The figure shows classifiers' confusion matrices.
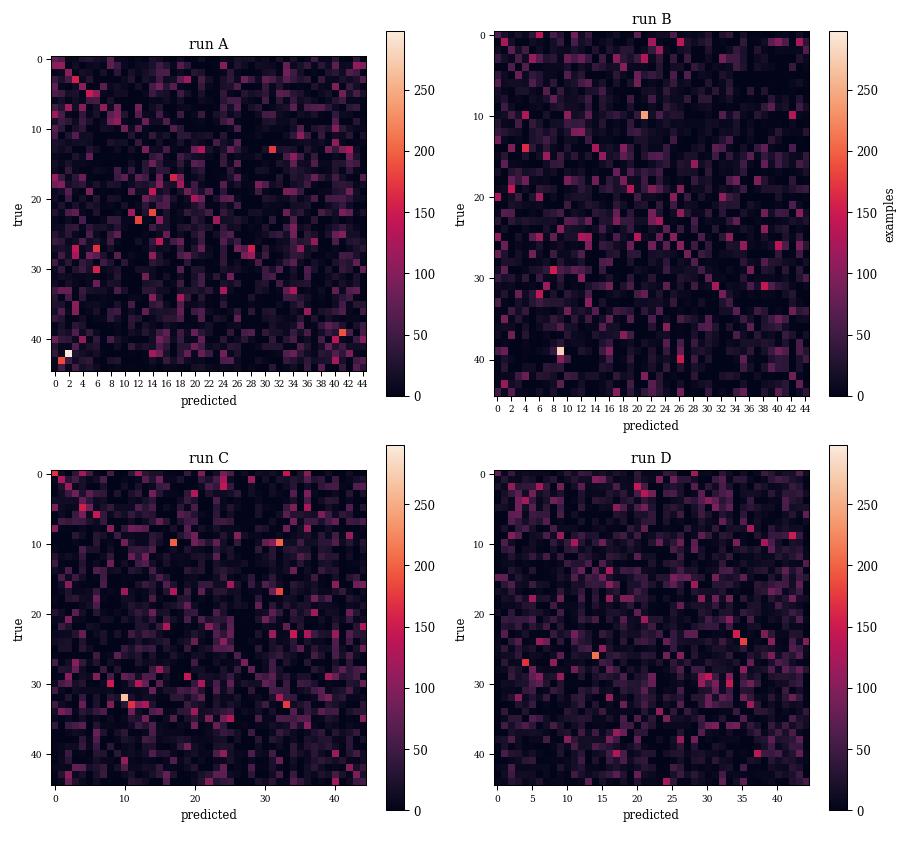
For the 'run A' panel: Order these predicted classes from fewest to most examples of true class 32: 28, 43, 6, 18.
28, 43, 18, 6
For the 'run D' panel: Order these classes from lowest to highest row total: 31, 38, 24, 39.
39, 31, 38, 24
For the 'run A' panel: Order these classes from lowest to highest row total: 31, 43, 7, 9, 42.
31, 9, 43, 7, 42
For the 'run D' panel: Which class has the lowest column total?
0
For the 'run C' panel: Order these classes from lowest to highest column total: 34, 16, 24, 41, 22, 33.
41, 22, 16, 33, 34, 24
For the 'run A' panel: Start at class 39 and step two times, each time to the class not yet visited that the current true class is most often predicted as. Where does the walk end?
20
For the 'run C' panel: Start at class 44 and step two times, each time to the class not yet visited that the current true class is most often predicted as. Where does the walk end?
24
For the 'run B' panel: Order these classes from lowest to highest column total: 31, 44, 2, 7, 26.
31, 44, 7, 2, 26
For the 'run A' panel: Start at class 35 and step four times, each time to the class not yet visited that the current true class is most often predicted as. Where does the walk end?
34
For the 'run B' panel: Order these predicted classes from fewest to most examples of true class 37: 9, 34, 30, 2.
9, 30, 34, 2
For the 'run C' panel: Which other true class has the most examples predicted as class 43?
16
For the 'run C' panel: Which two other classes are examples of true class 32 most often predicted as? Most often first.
10, 39
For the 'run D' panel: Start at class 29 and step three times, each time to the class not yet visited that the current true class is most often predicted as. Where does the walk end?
36
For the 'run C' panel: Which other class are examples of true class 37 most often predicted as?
6
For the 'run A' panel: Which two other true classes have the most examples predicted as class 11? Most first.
22, 19
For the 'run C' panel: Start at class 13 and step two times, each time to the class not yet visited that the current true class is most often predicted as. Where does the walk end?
36
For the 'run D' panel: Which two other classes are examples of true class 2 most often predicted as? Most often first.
20, 6
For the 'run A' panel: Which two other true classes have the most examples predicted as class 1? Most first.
43, 18
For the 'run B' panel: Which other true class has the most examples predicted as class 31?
14
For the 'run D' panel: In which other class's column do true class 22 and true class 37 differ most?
17
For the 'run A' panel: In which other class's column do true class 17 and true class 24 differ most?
0
